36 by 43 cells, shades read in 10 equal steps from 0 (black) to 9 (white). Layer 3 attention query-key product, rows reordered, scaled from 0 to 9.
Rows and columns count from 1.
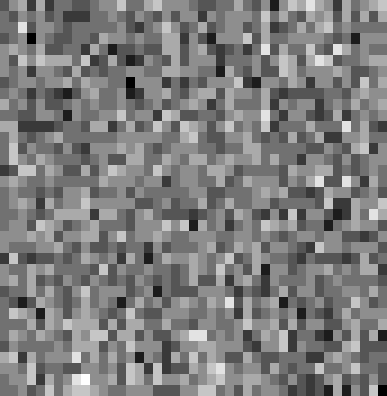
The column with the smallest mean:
34
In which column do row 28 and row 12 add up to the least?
3
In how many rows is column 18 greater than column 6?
9
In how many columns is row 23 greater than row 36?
15
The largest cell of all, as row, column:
35, 10
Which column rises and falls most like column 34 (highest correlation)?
14
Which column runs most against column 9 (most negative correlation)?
41
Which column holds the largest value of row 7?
32
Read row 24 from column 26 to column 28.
7 3 4
